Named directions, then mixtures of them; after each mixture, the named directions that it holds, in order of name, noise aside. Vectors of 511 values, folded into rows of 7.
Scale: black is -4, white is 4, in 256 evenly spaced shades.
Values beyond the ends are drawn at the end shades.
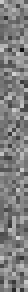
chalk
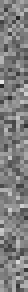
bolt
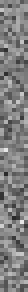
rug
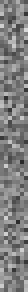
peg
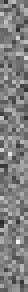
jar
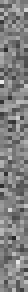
bolt, rug.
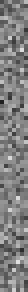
bolt, chalk, peg.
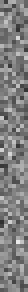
jar.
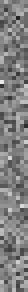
bolt.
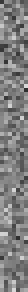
chalk, peg.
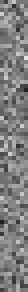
bolt, jar.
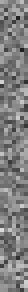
bolt, chalk.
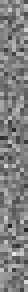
chalk, peg, rug.
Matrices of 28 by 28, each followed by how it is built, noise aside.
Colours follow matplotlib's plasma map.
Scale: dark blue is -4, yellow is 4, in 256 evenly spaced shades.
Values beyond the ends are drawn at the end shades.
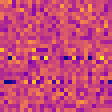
uneven rows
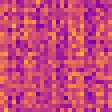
blocks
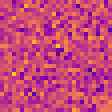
noise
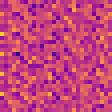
repeating rows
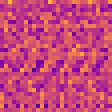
repeating columns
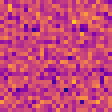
repeating columns
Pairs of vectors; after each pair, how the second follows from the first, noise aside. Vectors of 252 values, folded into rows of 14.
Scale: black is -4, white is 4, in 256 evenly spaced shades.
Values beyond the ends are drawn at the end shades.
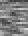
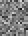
sign-scrambled.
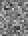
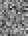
shuffled.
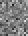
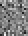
shuffled.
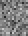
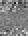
reversed, negated, partly zeroed.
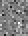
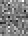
shuffled.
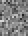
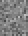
reversed, shrunk.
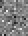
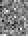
sign-scrambled.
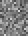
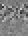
reversed, negated, partly zeroed.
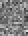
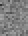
reversed, negated, shrunk.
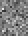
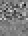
reversed, negated, partly zeroed.
